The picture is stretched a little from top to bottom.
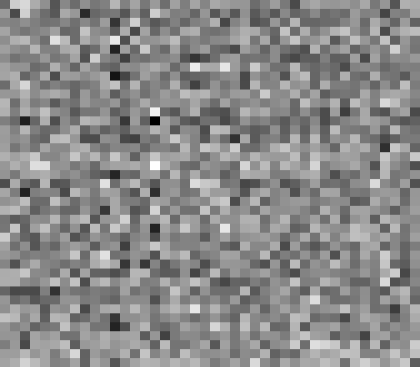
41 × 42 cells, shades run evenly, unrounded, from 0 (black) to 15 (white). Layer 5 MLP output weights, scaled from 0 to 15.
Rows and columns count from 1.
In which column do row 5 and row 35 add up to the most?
12
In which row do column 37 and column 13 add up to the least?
7
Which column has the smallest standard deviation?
28
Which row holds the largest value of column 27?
11
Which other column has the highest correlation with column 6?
30
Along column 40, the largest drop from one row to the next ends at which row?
32
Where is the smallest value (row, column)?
14, 16
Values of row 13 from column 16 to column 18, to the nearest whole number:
14 6 5
